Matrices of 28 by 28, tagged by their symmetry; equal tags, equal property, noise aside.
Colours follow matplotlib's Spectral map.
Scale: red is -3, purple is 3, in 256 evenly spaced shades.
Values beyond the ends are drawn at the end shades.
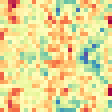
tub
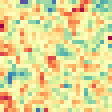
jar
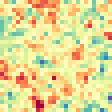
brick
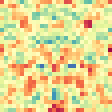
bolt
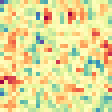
brick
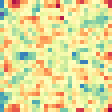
tub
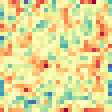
jar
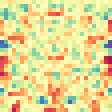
bolt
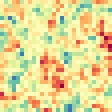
brick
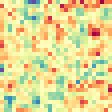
brick
